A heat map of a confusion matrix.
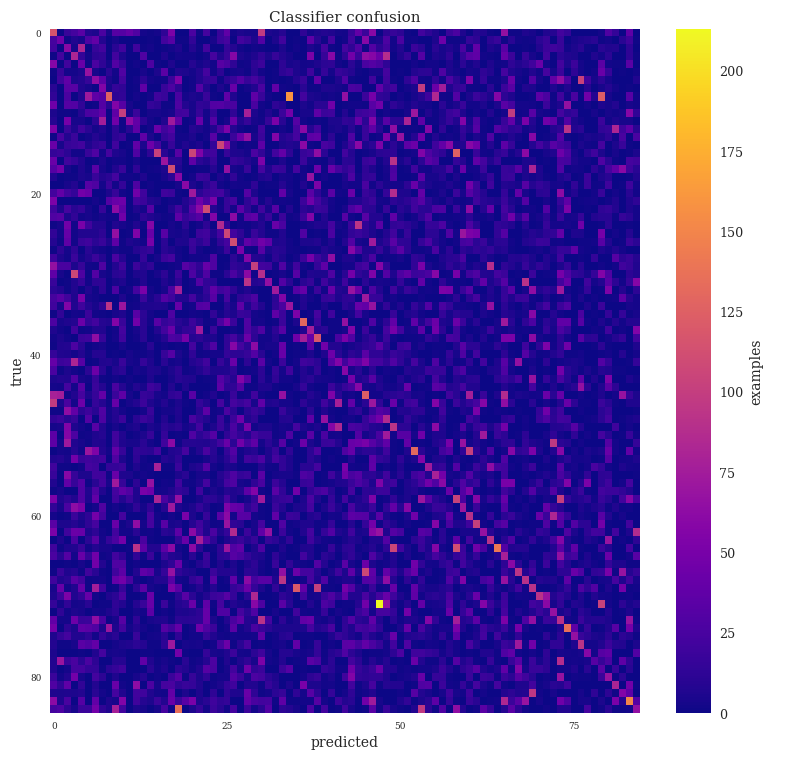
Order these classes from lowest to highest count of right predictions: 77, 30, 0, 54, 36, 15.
77, 54, 30, 15, 0, 36
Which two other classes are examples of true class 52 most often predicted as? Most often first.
60, 5
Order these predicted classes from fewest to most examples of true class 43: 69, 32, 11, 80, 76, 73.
11, 32, 73, 76, 80, 69
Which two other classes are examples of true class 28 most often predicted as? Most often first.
40, 37
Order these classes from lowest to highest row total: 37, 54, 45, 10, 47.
47, 54, 37, 10, 45
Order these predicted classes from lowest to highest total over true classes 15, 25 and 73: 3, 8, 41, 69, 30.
41, 8, 3, 69, 30
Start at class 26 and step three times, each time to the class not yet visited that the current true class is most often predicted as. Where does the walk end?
30
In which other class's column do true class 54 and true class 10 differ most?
66
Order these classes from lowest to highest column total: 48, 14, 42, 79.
14, 42, 79, 48
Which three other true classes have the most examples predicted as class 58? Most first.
15, 64, 73
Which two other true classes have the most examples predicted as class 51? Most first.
11, 59
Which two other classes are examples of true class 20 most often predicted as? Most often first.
49, 73
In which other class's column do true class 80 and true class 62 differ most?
84
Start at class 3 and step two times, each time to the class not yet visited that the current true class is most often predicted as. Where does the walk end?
39
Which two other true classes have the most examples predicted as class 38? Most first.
69, 15
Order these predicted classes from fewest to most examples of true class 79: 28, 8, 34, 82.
82, 8, 34, 28
